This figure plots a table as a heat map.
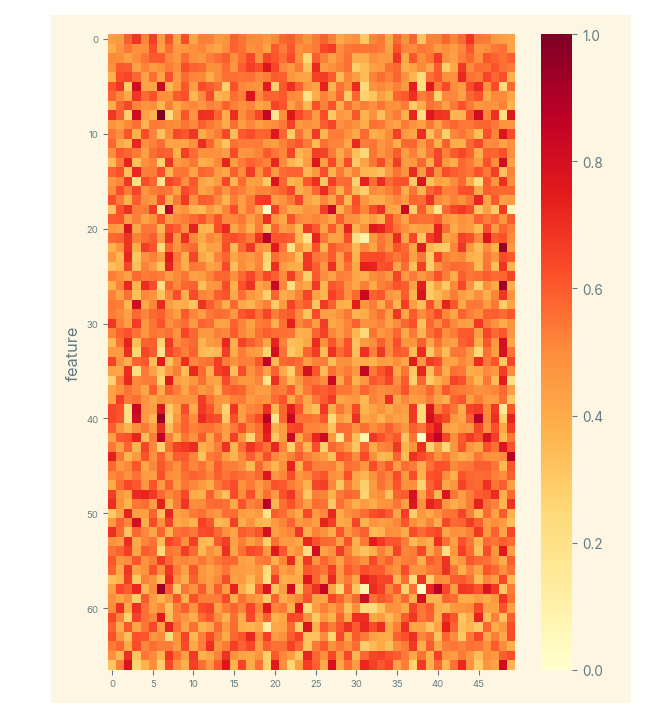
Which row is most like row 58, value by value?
42
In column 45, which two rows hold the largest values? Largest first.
40, 8
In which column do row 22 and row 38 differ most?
48
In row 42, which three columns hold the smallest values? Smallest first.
38, 31, 28
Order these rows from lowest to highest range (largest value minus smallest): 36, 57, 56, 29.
29, 56, 57, 36
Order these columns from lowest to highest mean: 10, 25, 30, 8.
30, 8, 10, 25
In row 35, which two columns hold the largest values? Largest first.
31, 24
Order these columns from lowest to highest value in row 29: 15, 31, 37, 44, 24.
24, 31, 15, 44, 37
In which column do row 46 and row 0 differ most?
19
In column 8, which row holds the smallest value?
58
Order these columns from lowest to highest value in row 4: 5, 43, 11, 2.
11, 5, 2, 43
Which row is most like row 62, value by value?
56
